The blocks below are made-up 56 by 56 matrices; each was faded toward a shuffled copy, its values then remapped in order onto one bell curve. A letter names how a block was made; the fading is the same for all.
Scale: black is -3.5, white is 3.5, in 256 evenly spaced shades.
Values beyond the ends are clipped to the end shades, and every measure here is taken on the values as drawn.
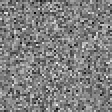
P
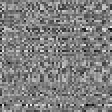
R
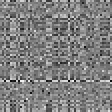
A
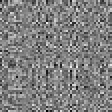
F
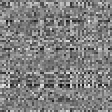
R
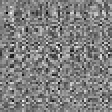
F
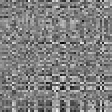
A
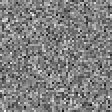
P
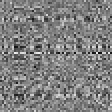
R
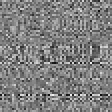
R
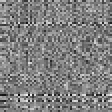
R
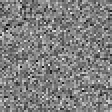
P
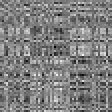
A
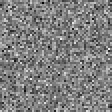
P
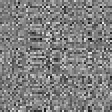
F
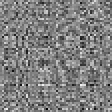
F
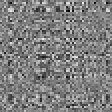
R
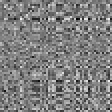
A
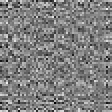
F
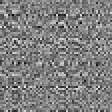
R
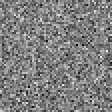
P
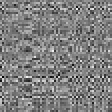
A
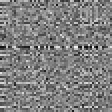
R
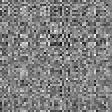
F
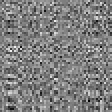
F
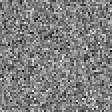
P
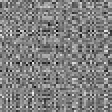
A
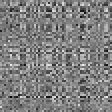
A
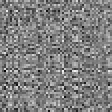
F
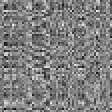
F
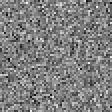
P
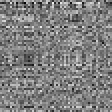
R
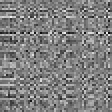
A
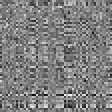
A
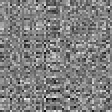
F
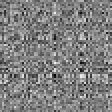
R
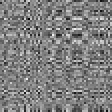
A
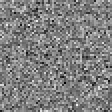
P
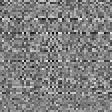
R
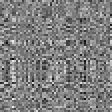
F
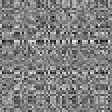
A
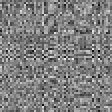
F
